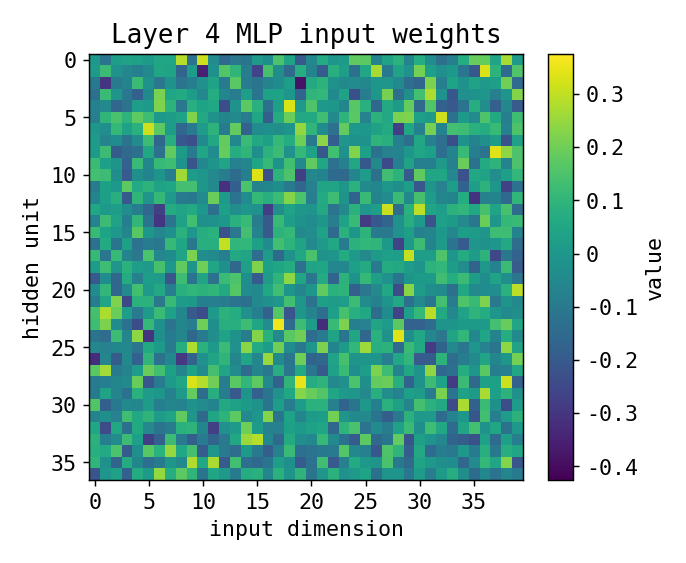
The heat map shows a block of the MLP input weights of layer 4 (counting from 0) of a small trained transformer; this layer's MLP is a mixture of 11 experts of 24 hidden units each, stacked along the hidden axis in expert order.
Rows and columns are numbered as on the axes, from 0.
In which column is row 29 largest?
36
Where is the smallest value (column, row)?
19, 2
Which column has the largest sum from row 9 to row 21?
18
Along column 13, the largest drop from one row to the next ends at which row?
29
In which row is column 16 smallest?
13
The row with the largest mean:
5
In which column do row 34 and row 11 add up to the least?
12
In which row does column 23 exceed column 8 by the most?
26
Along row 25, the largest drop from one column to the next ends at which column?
31
